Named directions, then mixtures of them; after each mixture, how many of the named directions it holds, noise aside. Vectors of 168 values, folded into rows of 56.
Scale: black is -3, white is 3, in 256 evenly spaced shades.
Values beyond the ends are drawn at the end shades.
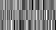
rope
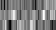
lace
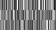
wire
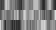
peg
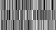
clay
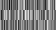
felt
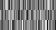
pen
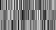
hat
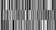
three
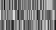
four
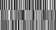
four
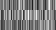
two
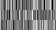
one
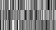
four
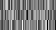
one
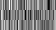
two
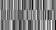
four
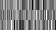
one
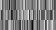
four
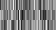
two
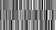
three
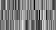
three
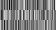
one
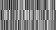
one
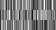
one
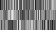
two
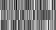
four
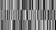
three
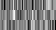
four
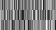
four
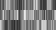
one
